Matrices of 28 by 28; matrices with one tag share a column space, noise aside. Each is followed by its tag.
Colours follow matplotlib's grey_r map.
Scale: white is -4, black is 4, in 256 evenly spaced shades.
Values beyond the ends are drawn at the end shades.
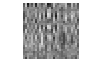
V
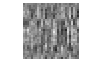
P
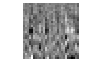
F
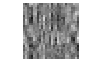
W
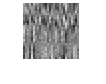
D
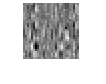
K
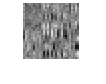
K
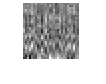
F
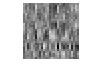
K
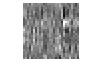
P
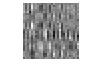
K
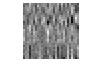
D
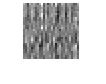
W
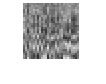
F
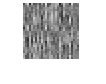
W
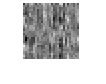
W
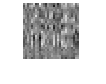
V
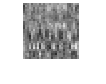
K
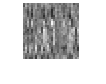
P
